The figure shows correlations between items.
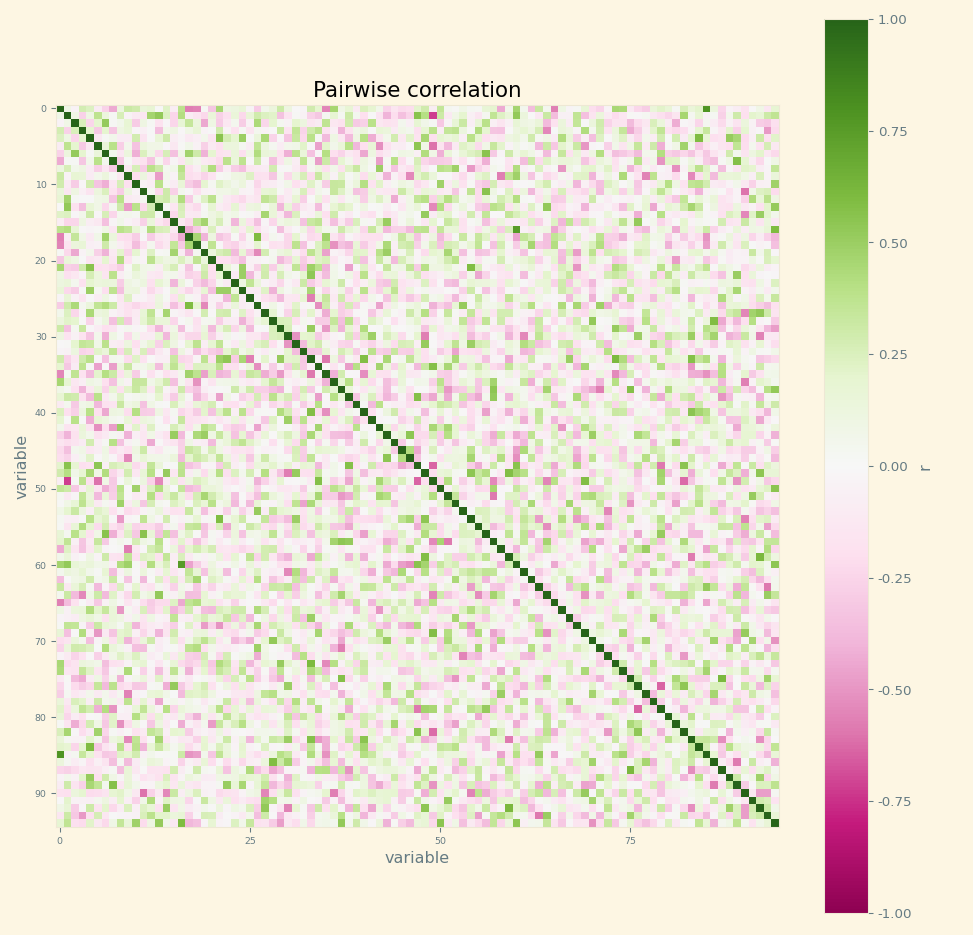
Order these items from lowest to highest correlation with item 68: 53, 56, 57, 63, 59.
59, 57, 56, 63, 53
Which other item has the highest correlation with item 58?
77
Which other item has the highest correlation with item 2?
6
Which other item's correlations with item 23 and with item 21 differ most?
33
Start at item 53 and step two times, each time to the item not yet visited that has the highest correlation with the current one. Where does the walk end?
17
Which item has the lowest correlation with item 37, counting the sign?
71
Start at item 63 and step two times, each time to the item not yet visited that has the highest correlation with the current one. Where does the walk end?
0
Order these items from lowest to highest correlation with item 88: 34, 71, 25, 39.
34, 25, 39, 71
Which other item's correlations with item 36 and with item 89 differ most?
7
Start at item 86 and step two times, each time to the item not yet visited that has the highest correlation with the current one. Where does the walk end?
70
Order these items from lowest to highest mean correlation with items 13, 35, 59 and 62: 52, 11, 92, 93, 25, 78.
78, 11, 92, 52, 93, 25
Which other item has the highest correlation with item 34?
49
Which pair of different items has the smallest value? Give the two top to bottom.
1, 49
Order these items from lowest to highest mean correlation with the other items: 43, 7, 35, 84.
35, 7, 43, 84
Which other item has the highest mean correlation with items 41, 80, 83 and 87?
30
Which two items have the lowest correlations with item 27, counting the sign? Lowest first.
90, 35
